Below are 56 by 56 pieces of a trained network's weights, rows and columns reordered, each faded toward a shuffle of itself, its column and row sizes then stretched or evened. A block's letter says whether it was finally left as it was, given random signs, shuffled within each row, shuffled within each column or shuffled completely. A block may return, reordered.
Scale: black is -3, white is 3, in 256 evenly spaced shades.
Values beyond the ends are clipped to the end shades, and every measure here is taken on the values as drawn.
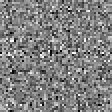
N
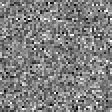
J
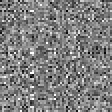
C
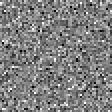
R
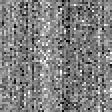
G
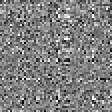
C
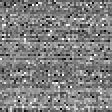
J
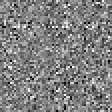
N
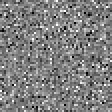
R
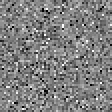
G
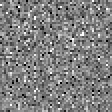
G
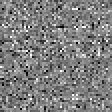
N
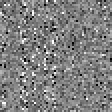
G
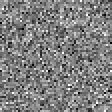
R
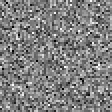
R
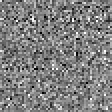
J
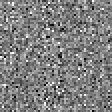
G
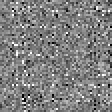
N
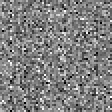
G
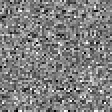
J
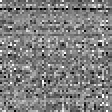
C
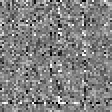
N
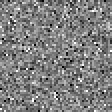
R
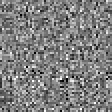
C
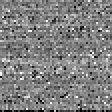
J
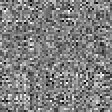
C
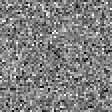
R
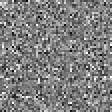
N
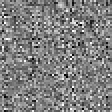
C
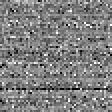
J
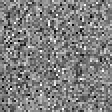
G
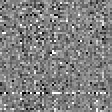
N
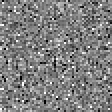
R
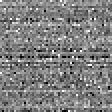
J
